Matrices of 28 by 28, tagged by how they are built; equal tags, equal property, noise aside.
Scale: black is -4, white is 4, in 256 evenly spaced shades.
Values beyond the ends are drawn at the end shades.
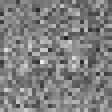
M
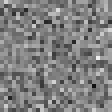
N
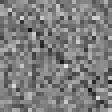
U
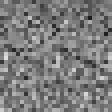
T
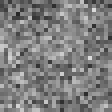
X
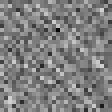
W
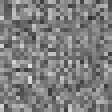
M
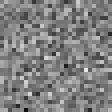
N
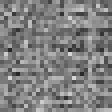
M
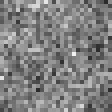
X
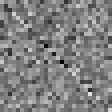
U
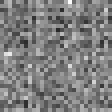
M
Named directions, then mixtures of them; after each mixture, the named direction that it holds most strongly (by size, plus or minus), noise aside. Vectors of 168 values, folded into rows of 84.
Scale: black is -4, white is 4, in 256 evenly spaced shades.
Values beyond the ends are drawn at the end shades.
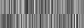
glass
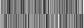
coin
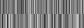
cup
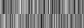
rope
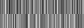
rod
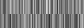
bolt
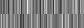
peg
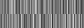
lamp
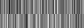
rod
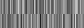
glass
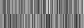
bolt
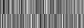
peg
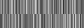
lamp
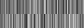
rod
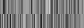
bolt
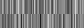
glass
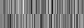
glass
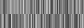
bolt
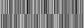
peg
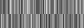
bolt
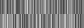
glass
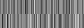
cup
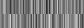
bolt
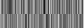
coin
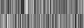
glass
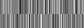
rope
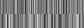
cup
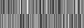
peg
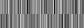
peg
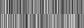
rod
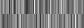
glass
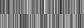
peg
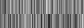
bolt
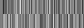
rope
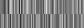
bolt
